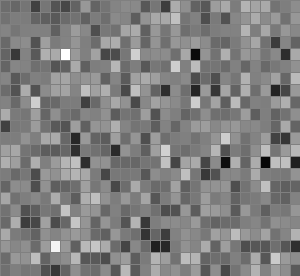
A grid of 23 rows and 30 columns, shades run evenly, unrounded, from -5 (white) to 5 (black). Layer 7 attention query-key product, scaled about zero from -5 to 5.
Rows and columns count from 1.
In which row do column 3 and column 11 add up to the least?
8
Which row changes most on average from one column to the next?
14
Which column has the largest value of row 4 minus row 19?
28
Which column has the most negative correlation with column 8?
27
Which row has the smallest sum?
22
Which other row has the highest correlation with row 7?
5
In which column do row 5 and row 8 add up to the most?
20
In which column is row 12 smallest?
23
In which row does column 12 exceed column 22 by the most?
13
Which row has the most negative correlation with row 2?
21
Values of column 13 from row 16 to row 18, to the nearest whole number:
1 -1 1
